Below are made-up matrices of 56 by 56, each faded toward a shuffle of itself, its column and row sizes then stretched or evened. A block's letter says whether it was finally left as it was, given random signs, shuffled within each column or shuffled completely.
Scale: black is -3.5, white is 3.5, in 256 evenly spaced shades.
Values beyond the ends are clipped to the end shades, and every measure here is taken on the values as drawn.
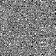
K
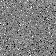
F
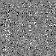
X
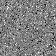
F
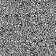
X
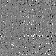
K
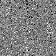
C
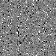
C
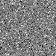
F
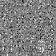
K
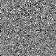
X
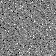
F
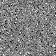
F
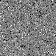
F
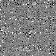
X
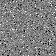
F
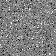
F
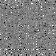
K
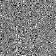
X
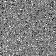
F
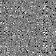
K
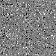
X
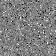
F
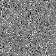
C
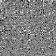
K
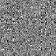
K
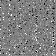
C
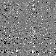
X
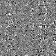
X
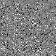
X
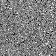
F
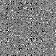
K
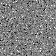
F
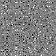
K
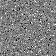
F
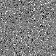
C
